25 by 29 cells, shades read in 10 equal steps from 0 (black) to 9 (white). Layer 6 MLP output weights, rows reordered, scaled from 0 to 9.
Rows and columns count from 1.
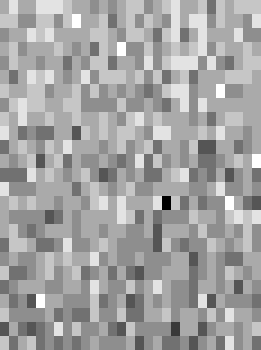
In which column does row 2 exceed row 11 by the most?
23
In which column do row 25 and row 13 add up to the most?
4
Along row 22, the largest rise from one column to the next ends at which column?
5
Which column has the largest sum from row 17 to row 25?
11
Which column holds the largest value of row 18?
8
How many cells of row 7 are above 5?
19
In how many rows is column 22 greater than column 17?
7
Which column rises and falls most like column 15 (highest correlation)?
12
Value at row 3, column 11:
7
